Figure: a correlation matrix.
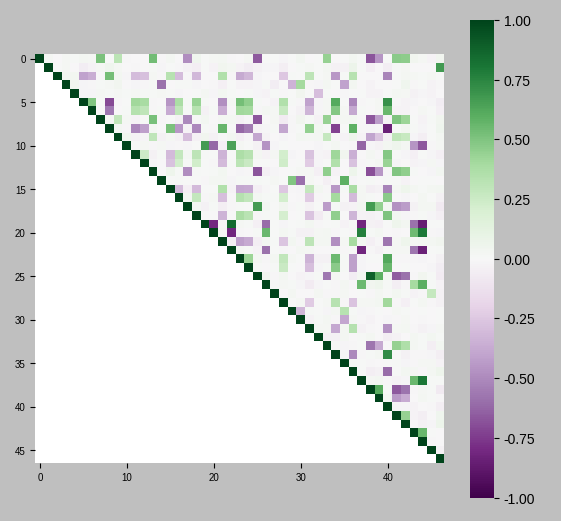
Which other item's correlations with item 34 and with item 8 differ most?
40
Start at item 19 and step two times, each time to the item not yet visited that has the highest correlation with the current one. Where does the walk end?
10
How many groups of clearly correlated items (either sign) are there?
7
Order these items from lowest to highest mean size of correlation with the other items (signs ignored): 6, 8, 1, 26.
1, 26, 6, 8
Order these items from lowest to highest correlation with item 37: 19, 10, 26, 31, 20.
19, 10, 31, 26, 20
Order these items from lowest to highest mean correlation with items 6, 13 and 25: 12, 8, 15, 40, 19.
8, 15, 19, 12, 40
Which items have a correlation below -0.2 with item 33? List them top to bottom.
17, 25, 38, 39
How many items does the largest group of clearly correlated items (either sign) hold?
17
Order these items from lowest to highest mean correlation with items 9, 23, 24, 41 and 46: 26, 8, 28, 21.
8, 21, 26, 28
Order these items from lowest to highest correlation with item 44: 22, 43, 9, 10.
22, 10, 9, 43
